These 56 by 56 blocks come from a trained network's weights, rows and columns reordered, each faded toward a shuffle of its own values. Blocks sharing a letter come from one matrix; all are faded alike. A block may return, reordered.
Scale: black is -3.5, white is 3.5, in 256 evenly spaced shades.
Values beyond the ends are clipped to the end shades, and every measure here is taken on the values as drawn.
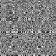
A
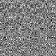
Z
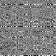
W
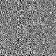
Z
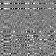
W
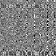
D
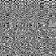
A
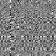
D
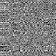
A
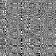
D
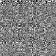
Z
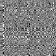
D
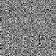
Z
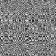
A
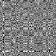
D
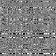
W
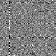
A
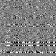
W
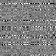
W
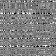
W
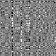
D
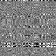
W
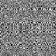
A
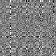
D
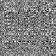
Z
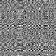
A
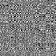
A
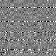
W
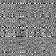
W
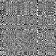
D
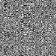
Z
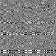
W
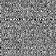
Z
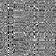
D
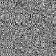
Z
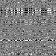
W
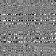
W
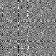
D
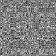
Z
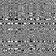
W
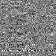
Z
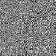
Z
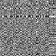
A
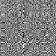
D
